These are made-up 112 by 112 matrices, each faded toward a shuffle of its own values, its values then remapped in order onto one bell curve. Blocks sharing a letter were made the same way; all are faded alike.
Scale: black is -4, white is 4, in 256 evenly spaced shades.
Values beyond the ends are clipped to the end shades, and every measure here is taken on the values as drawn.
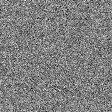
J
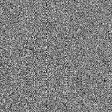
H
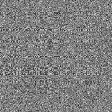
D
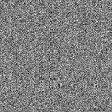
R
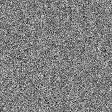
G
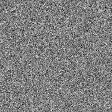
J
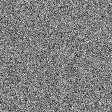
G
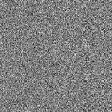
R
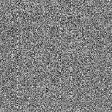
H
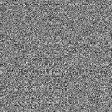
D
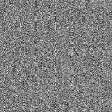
H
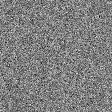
G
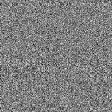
R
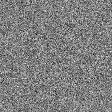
J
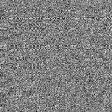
D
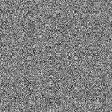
R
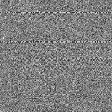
D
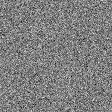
G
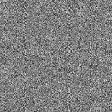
H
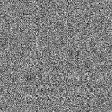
R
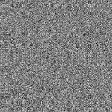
R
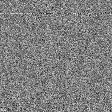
J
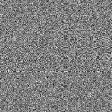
D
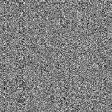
H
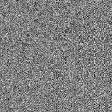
H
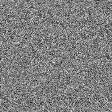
J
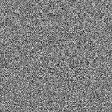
R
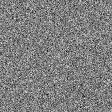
G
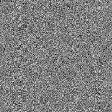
H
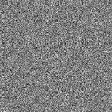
R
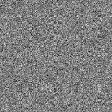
R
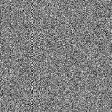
H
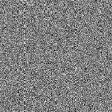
H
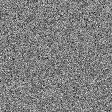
G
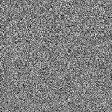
R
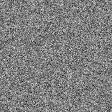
G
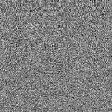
R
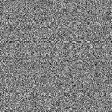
D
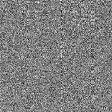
H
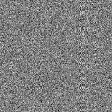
H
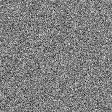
G
